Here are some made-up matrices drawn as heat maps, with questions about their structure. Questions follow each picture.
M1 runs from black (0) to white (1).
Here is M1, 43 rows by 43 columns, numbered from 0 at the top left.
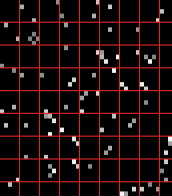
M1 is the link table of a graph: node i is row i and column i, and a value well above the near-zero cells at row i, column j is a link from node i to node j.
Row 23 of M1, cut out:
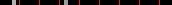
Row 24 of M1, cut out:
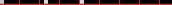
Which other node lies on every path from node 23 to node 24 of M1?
node 11
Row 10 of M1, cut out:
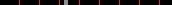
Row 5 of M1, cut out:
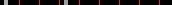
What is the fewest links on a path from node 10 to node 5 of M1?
2
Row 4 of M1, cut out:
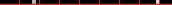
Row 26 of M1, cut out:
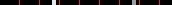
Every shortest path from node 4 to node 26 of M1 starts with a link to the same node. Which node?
node 39
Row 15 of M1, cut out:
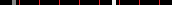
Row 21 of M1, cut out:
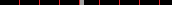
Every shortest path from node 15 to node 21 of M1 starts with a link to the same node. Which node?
node 28
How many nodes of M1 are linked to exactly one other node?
11
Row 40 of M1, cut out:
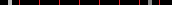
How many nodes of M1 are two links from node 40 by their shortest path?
1
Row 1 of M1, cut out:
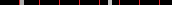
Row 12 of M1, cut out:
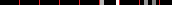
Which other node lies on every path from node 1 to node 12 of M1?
node 25
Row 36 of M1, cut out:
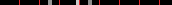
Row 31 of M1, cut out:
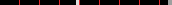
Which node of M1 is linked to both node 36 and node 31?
node 19
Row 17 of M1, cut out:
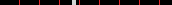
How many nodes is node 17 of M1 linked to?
1
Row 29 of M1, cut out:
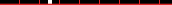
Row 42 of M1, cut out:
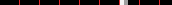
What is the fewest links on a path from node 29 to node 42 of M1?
5
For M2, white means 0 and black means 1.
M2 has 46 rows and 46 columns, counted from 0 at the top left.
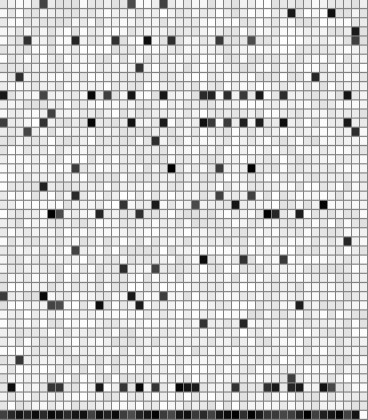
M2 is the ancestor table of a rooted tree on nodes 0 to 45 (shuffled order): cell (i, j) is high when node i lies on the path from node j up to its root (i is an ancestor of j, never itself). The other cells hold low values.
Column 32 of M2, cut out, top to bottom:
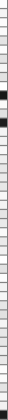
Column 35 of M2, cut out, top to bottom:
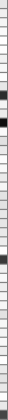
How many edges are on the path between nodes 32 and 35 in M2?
3
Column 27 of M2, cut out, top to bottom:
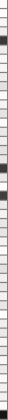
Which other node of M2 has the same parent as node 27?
31
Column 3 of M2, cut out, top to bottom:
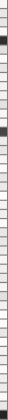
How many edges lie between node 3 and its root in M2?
3
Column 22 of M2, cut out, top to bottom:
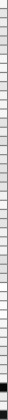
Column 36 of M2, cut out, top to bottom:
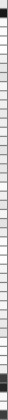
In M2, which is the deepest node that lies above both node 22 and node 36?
42
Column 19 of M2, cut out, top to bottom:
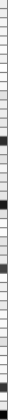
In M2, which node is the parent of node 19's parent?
29
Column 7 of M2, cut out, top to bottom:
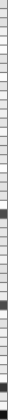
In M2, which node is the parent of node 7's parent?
23
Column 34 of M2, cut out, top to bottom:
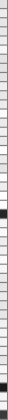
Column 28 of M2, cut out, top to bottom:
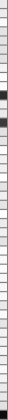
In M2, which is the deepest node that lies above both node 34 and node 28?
45
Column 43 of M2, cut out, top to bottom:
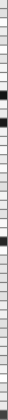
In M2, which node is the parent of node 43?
26
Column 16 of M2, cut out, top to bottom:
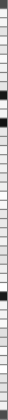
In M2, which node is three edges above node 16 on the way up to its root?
13
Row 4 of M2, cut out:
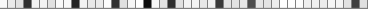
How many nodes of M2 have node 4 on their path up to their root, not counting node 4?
8
